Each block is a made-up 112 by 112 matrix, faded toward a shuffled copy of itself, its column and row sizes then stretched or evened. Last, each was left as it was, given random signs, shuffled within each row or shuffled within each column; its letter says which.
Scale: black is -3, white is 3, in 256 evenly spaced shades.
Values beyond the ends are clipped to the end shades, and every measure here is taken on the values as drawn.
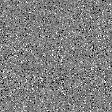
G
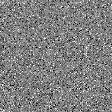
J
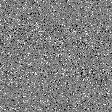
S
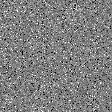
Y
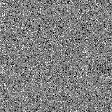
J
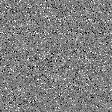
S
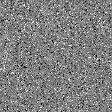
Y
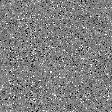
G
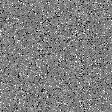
Y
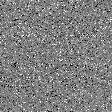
S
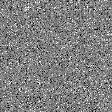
G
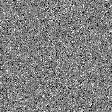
Y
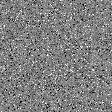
S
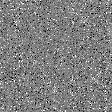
G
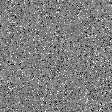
Y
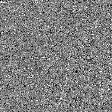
G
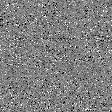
S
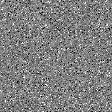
J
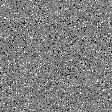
S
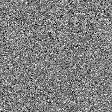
S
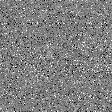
S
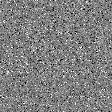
S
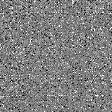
J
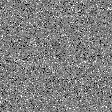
S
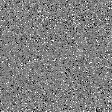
G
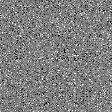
J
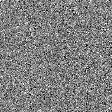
Y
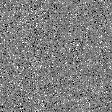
Y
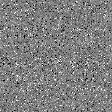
J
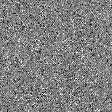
Y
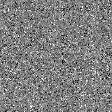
G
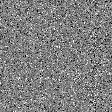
Y
